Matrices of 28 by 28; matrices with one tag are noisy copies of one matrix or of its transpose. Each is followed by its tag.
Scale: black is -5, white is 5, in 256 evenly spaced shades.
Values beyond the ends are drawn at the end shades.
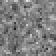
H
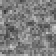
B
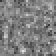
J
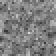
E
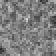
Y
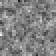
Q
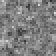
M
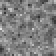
Y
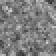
Y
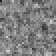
J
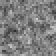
B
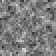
Q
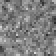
Y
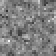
M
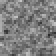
E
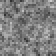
H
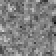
Y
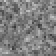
H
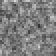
H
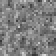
E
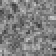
H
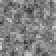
B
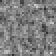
J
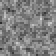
Q
